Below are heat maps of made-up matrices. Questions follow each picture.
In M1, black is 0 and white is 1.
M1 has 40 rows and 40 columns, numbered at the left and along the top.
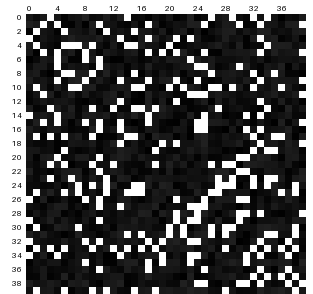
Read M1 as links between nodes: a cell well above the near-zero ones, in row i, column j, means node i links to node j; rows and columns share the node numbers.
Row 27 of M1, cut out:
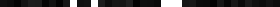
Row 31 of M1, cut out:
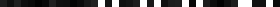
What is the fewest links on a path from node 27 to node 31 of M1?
3
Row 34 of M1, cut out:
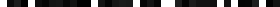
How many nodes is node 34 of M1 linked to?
9
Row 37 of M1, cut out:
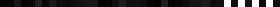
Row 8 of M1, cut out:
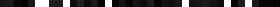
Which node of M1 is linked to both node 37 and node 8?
node 32
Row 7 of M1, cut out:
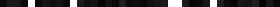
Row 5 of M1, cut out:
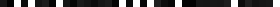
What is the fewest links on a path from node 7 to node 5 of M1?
2
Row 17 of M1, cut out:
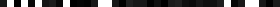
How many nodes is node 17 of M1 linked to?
9
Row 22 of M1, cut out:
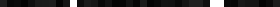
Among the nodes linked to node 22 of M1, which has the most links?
node 10
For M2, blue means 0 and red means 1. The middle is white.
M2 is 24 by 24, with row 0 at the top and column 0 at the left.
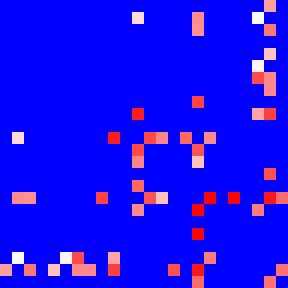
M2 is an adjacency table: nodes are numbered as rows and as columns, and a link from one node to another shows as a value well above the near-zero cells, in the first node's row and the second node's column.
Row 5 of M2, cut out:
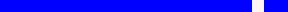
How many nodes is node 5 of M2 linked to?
1
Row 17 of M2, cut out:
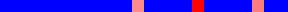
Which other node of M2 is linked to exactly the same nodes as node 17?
node 1
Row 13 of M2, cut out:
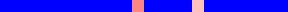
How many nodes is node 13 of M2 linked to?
2
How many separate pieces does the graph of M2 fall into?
5
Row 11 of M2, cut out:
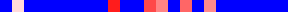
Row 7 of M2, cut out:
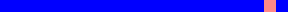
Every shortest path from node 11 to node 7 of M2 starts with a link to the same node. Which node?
node 9
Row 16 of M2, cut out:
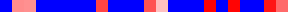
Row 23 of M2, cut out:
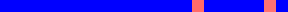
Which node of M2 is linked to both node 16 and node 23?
node 22
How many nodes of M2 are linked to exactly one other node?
8
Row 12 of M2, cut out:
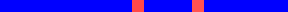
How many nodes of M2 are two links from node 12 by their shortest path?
10
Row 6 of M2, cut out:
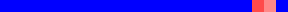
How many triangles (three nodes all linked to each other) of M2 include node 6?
0
